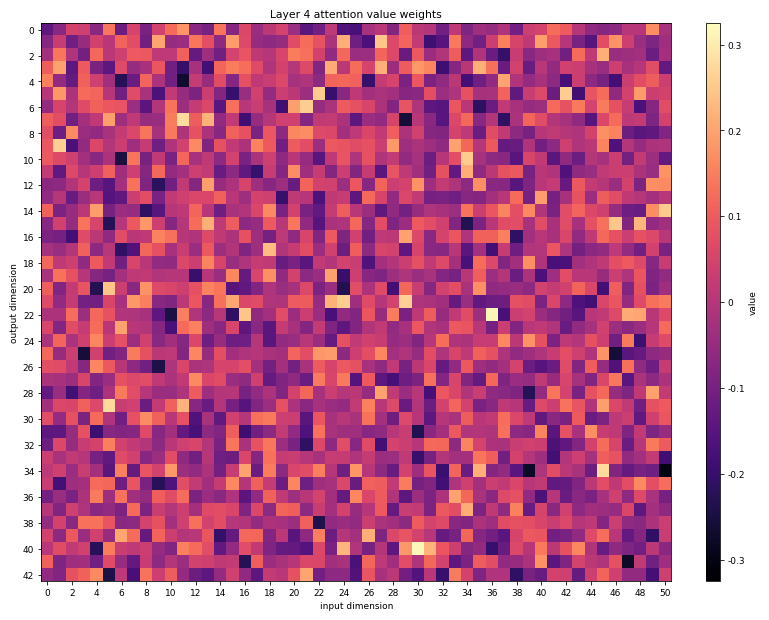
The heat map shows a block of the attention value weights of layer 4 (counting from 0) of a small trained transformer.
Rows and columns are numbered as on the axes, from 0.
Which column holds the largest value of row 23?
6
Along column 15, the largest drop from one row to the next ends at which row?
22
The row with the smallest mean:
31
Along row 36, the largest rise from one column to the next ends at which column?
25
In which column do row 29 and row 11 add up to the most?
5
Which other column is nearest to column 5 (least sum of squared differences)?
11
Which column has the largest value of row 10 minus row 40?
34
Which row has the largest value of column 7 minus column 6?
10
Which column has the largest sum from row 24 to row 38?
45
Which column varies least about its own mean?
19
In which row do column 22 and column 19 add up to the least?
13
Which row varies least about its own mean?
38
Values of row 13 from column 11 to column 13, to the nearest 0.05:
0.05 0.05 0.05
